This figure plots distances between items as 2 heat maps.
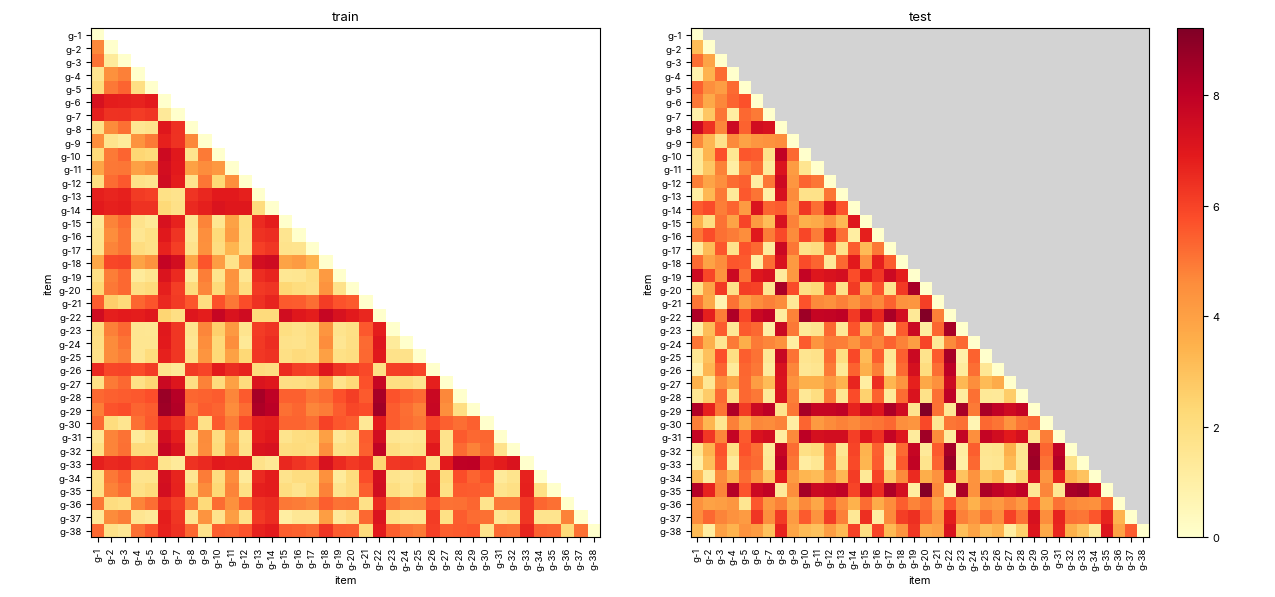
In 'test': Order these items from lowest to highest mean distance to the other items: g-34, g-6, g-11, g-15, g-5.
g-11, g-34, g-15, g-5, g-6
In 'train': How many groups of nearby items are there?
5
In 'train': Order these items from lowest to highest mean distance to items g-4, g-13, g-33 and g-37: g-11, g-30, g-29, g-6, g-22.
g-6, g-22, g-11, g-30, g-29
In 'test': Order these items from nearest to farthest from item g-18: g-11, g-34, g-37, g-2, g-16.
g-2, g-34, g-11, g-37, g-16
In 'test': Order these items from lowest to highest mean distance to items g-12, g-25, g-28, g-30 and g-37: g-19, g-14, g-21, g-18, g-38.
g-38, g-21, g-18, g-14, g-19
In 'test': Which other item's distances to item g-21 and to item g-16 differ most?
g-3
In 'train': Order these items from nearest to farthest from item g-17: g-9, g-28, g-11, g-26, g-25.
g-25, g-11, g-9, g-28, g-26
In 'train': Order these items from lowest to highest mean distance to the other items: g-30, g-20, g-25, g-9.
g-25, g-20, g-9, g-30
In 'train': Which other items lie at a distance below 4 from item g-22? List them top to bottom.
g-6, g-7, g-13, g-14, g-26, g-33
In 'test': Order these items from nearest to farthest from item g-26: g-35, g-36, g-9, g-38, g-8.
g-38, g-36, g-9, g-8, g-35
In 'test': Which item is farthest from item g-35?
g-20
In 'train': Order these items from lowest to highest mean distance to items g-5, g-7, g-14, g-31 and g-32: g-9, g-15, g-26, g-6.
g-15, g-26, g-6, g-9
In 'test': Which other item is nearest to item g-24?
g-30
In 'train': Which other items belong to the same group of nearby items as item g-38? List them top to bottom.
g-2, g-3, g-9, g-21, g-30, g-36
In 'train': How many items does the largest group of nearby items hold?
20
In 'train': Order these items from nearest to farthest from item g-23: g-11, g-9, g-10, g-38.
g-10, g-11, g-9, g-38
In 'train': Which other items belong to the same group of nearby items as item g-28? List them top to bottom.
g-29
